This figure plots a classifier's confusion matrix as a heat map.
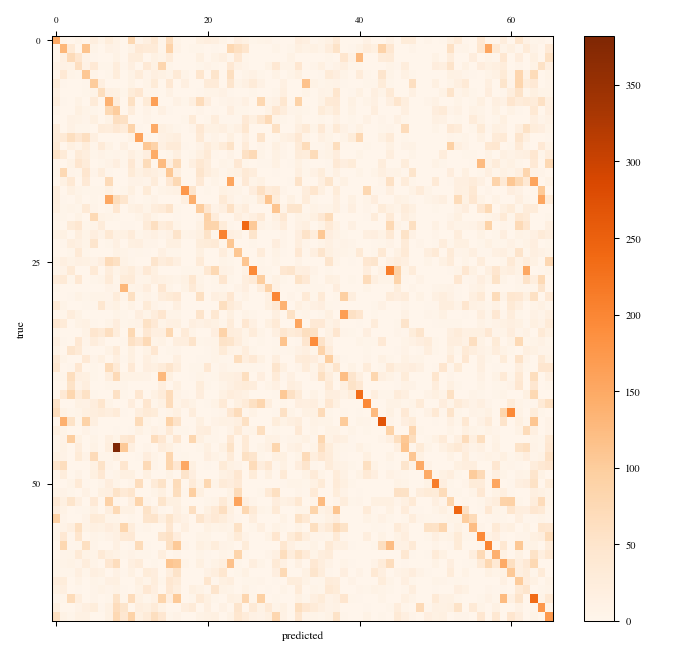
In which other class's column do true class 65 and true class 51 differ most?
18
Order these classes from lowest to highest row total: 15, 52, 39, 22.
39, 15, 22, 52
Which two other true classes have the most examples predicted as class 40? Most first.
2, 11
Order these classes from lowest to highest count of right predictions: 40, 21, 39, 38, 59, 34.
39, 21, 38, 59, 34, 40
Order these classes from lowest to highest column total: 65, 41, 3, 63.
41, 3, 65, 63
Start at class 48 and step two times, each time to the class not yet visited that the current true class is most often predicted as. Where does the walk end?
64
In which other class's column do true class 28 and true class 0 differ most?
9
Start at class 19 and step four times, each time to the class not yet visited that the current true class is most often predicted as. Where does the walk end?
56
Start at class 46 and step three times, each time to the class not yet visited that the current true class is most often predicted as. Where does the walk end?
13
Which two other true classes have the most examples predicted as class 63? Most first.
16, 43
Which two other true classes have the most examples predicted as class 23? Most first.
16, 59
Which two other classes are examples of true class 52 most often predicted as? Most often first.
24, 35
